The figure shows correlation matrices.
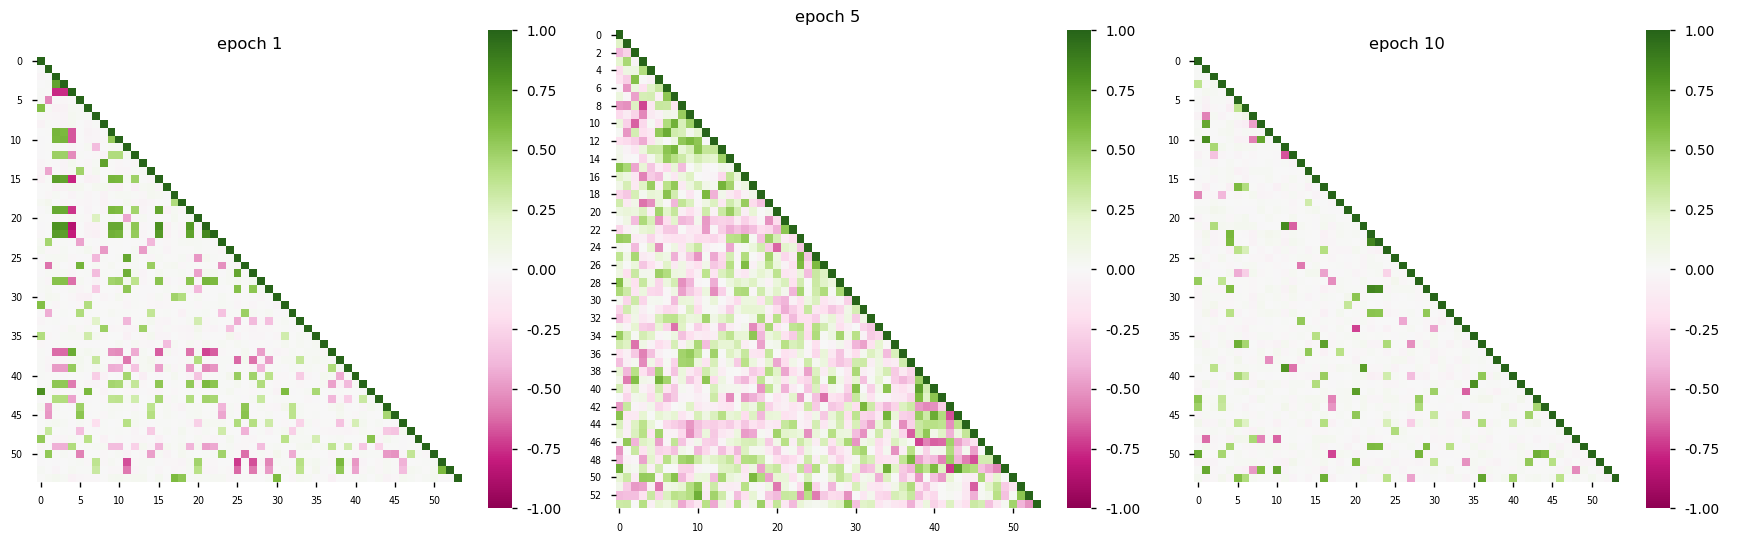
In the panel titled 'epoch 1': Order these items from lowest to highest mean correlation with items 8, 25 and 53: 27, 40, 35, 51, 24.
51, 24, 35, 40, 27
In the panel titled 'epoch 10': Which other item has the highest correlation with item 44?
50
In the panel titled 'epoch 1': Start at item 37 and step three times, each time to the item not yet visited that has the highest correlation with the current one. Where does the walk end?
49
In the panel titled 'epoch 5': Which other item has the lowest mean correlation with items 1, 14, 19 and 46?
41
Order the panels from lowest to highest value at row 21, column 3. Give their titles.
epoch 10, epoch 5, epoch 1
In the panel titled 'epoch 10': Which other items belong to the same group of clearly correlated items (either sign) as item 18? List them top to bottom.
14, 37
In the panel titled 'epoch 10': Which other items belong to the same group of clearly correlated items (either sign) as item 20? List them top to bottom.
30, 34, 42, 45, 51
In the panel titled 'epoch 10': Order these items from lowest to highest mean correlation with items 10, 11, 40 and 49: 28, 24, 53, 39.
28, 24, 53, 39
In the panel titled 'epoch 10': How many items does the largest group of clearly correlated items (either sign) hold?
9
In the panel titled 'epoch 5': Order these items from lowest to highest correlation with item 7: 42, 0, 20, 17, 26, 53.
26, 42, 0, 53, 20, 17
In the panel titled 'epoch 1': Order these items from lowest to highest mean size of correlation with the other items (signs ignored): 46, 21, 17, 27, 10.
17, 46, 27, 10, 21
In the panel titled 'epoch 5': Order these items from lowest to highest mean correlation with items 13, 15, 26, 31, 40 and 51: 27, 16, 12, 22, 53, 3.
22, 3, 27, 53, 12, 16
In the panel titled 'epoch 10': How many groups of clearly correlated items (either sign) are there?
12
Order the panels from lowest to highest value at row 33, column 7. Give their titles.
epoch 5, epoch 10, epoch 1
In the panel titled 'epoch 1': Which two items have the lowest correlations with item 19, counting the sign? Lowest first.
4, 37
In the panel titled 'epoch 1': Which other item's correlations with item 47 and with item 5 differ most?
26
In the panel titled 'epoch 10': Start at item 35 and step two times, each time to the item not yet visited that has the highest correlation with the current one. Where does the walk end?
15
